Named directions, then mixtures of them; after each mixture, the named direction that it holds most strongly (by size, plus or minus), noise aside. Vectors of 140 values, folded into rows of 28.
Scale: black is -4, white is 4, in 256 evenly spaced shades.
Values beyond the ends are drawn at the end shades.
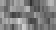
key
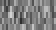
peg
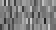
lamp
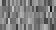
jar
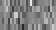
jar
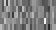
lamp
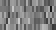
jar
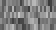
key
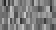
peg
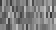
jar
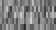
peg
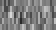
peg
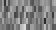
peg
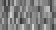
peg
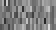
lamp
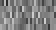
lamp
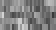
key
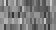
key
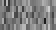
lamp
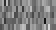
lamp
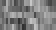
key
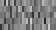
lamp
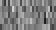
jar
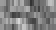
key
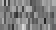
lamp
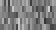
jar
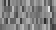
jar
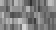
key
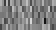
lamp
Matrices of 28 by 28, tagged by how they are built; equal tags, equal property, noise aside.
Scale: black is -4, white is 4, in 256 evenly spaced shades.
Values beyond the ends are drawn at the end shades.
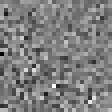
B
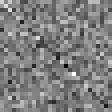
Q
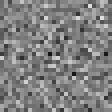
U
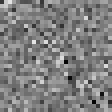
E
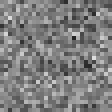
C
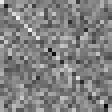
Q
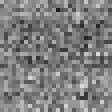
C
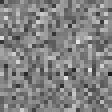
U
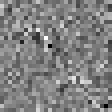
E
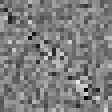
E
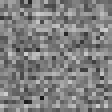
C
